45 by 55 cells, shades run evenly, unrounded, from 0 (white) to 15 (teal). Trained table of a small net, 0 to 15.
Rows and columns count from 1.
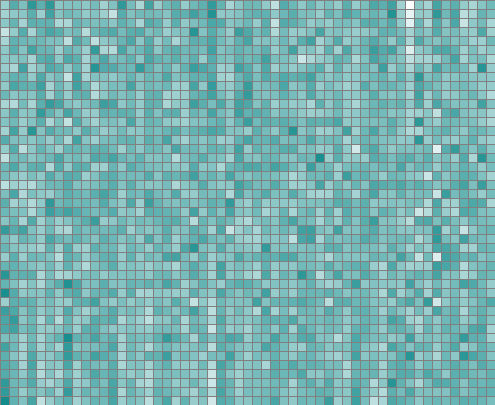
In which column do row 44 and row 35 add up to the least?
24
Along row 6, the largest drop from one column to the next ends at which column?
12
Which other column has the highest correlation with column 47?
28
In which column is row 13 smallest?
49
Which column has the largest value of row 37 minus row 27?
2
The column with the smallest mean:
46
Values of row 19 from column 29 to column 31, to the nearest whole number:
11 10 12
